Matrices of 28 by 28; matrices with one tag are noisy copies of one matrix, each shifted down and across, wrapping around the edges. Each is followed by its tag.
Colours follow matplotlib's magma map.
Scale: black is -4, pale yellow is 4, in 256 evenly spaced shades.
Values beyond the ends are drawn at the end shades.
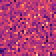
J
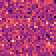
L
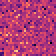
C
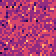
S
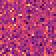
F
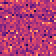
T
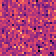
F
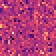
C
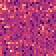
L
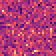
L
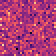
F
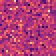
F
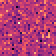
S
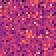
C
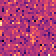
S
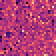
J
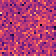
F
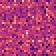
T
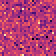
F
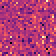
C
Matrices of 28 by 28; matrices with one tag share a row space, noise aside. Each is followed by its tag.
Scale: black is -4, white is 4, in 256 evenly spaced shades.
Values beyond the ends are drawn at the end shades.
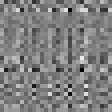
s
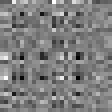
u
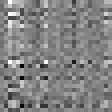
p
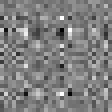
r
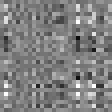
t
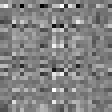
u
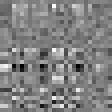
u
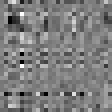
p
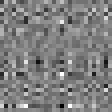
r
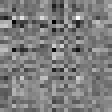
u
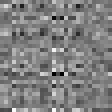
u
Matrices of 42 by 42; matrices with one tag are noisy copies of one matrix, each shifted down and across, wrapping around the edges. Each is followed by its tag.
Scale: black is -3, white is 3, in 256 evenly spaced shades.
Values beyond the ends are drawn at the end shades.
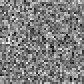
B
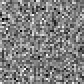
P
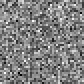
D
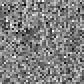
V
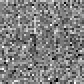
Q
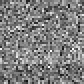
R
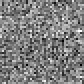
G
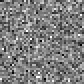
P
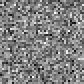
D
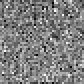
G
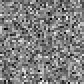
D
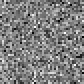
D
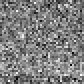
R
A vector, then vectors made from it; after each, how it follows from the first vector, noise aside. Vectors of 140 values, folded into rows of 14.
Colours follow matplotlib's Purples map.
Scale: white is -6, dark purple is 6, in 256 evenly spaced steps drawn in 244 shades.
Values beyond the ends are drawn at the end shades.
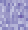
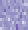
wrapped around, negated, partly zeroed.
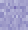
wrapped around, negated, shrunk.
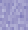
shrunk.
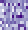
scaled up.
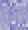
wrapped around, negated, partly zeroed.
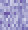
reversed.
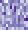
wrapped around, scaled up.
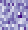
scaled up.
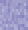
shrunk.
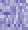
reversed.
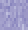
reversed, negated, shrunk.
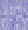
wrapped around, negated, shrunk.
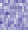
reversed.
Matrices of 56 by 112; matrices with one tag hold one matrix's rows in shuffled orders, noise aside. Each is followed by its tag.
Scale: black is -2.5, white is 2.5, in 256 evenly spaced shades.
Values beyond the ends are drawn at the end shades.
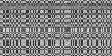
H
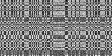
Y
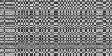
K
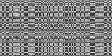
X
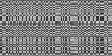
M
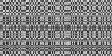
H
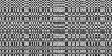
Y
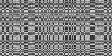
X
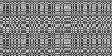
H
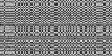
K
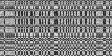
K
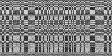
X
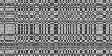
K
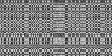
Y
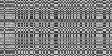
K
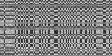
K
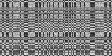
X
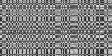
M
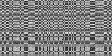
X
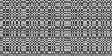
H
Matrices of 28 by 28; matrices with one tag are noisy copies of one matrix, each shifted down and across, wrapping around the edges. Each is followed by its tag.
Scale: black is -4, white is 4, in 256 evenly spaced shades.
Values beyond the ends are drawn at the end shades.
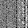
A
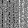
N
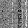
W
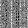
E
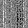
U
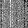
U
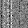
A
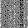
W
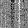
W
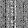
A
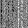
N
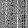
E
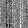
U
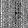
U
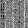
E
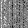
N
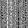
N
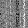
W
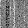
W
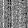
E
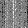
U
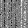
N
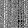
U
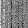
N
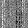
U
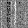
W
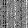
E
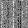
E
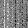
N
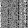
A
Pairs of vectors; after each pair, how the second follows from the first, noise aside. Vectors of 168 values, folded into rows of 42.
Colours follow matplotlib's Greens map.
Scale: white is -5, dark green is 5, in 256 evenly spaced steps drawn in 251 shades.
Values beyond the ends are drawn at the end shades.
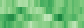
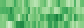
wrapped around.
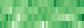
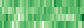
copied.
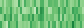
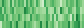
wrapped around.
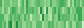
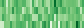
shuffled.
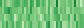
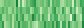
wrapped around.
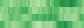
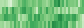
wrapped around, negated.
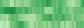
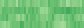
wrapped around, shrunk.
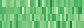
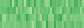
reversed, negated, shrunk.
